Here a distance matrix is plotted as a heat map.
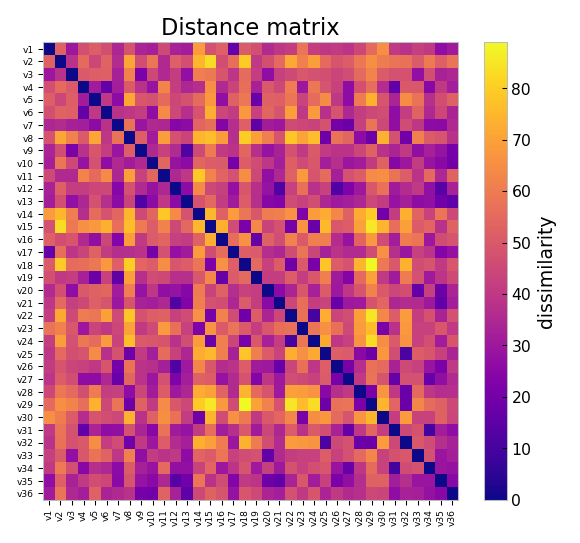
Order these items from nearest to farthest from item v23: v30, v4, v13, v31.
v30, v4, v31, v13
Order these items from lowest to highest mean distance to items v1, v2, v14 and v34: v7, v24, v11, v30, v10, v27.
v7, v27, v10, v30, v11, v24
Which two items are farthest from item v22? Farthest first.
v29, v8
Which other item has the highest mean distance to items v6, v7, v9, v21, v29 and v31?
v15
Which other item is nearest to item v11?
v20
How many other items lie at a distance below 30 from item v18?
3
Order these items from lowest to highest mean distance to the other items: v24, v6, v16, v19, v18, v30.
v19, v6, v16, v24, v30, v18
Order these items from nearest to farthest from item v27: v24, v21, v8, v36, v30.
v21, v36, v24, v30, v8
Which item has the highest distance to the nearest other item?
v2
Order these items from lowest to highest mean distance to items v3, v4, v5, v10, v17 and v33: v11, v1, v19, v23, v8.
v1, v19, v23, v11, v8
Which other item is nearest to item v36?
v13
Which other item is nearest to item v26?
v12
